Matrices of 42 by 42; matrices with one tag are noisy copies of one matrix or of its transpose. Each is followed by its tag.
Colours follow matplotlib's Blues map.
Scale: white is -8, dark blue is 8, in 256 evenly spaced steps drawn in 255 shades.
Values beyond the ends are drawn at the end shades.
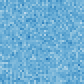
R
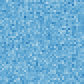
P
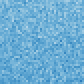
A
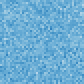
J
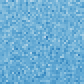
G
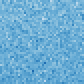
A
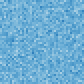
J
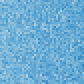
A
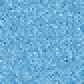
P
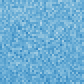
A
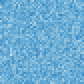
P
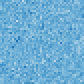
P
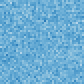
R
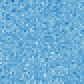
R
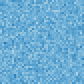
P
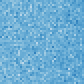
G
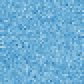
R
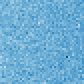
G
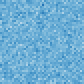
P
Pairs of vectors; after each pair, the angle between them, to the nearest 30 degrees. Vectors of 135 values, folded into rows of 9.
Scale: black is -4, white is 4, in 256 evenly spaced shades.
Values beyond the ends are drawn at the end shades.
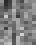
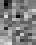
30 degrees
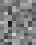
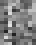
150 degrees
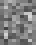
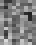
150 degrees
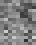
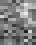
150 degrees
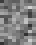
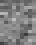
30 degrees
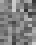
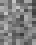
60 degrees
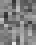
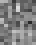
30 degrees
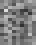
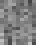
120 degrees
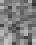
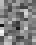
60 degrees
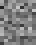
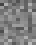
120 degrees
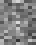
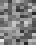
60 degrees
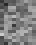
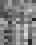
90 degrees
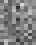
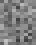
30 degrees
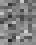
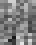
60 degrees
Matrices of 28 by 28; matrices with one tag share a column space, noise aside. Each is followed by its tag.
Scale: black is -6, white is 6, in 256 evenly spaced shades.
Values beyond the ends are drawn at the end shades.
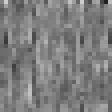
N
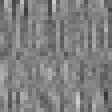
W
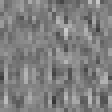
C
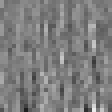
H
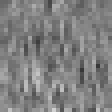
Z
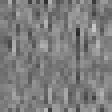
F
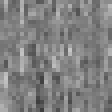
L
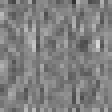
F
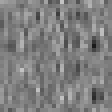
F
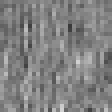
H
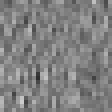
C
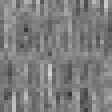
W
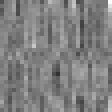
W
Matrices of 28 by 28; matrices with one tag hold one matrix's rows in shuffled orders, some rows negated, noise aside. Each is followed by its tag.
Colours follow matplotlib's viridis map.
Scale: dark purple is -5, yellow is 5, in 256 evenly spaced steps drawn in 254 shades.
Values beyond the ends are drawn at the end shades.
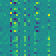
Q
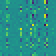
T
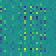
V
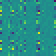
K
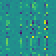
T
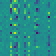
Q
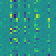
Q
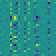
Q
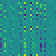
V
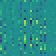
V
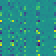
K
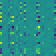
K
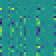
K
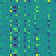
Q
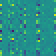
K
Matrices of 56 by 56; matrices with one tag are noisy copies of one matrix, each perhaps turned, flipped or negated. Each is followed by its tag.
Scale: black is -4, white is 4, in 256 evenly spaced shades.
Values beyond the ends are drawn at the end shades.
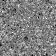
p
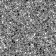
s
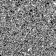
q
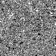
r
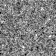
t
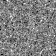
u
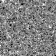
q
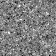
t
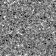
s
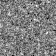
t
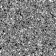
u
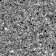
q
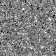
t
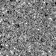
p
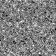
s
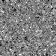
p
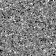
u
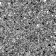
p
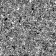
t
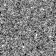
t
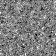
t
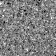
q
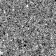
q
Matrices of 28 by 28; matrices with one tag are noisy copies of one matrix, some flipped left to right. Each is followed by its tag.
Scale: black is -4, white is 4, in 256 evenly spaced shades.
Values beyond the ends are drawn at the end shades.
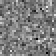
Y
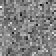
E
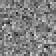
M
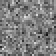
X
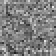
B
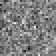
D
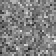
D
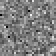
B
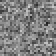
M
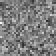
Y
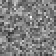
X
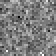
D
